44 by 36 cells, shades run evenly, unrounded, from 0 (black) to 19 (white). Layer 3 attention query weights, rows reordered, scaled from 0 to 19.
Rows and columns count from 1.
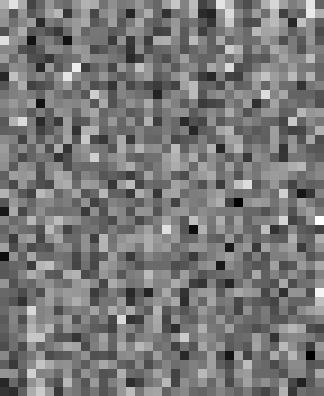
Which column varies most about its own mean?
26
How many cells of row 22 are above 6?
31
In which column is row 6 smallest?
15
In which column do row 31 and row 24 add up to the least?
1
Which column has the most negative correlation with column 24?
35
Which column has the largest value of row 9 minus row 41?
2
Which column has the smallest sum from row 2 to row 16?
5
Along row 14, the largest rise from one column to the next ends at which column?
33
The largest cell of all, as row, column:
25, 36
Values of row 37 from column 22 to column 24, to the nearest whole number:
9 13 9
